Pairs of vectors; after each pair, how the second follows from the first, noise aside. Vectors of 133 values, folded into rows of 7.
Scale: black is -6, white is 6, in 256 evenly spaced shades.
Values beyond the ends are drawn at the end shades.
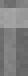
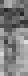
negated, scaled up.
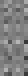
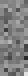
sign-scrambled.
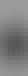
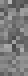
sign-scrambled.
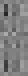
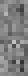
reversed.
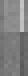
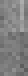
shrunk.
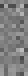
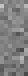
negated, partly zeroed.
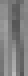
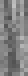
reversed.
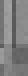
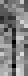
reversed, scaled up.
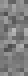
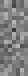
sign-scrambled.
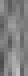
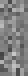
sign-scrambled.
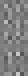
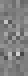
partly zeroed.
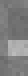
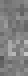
partly zeroed.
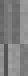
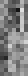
reversed, negated, scaled up.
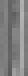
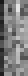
wrapped around, negated, scaled up.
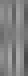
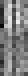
reversed, scaled up.
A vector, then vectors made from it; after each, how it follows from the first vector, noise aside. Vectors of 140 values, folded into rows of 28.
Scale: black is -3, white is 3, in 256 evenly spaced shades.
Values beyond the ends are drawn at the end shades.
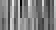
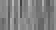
shrunk.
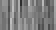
shrunk.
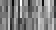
negated.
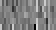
reversed, partly zeroed.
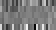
reversed, partly zeroed.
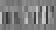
reversed, partly zeroed.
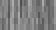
shrunk.
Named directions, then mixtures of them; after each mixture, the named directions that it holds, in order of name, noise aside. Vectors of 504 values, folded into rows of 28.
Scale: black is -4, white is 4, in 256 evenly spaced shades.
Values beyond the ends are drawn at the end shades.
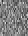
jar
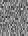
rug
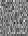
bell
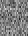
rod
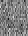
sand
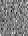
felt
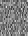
jar, rod, rug.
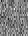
rod, sand.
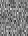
rod.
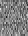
jar, rug.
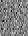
felt.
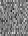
bell, felt.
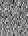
jar, rod, rug.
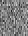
felt, jar, rug.
